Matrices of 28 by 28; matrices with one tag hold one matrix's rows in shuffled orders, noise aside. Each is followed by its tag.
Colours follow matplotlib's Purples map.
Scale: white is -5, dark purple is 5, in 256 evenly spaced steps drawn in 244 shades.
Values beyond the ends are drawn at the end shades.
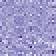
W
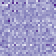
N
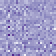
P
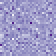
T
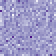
T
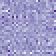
N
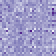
W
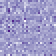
P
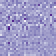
P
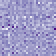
N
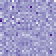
T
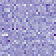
N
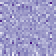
T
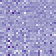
P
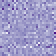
N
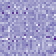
N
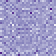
T
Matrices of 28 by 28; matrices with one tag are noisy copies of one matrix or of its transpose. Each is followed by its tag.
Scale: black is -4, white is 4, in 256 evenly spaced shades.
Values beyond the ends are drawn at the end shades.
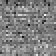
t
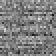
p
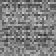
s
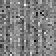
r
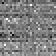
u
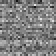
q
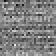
s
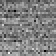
u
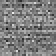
s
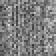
t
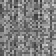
u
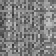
t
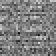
p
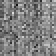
u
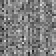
q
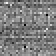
s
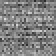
s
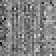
t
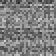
q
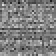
q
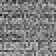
u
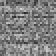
t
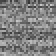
q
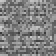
p
